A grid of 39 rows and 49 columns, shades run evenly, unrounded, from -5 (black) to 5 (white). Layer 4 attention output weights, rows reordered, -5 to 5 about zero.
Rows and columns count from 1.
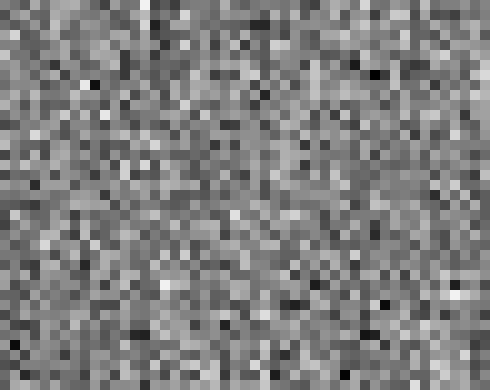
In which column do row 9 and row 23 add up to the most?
9
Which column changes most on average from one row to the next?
35
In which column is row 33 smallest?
23
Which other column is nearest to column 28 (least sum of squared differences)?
7
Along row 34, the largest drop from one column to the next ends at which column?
37
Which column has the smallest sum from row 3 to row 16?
27
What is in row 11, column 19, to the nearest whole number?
3
